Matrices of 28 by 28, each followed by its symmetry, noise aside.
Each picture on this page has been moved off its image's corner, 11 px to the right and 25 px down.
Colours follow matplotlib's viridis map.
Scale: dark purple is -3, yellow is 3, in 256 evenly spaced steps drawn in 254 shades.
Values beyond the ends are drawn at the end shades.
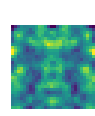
mirrored left to right.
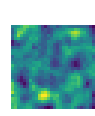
no symmetry.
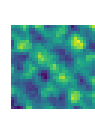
symmetric across the other diagonal.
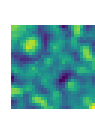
symmetric.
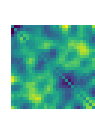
symmetric.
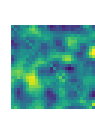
no symmetry.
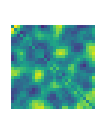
symmetric.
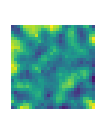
symmetric.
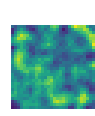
symmetric across the other diagonal.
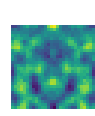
mirrored left to right.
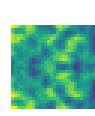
mirrored top to bottom.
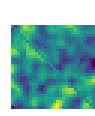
no symmetry.
